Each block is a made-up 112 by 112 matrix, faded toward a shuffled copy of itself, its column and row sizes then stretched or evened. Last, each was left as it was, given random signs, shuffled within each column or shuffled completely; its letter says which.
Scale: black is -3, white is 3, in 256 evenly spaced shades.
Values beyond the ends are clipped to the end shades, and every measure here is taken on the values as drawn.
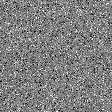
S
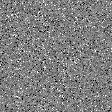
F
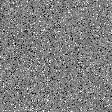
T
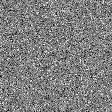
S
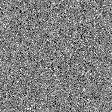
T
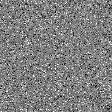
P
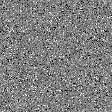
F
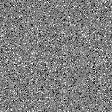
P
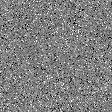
S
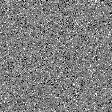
F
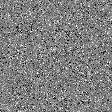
T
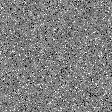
S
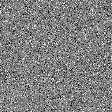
F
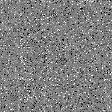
P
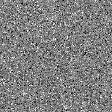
P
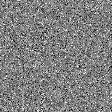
F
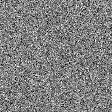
T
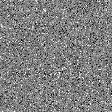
P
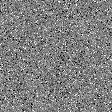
S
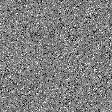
T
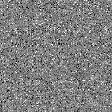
P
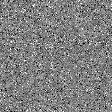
P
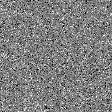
F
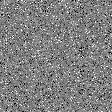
S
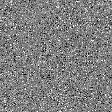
P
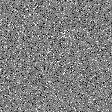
S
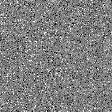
P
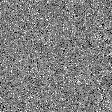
T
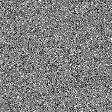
F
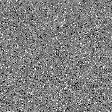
F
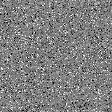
F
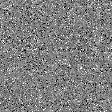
P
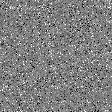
F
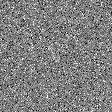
S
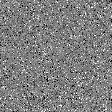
F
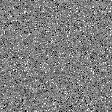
P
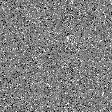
F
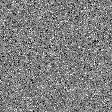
S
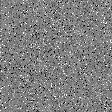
T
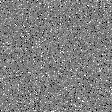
S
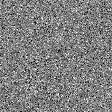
T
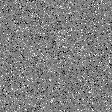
S
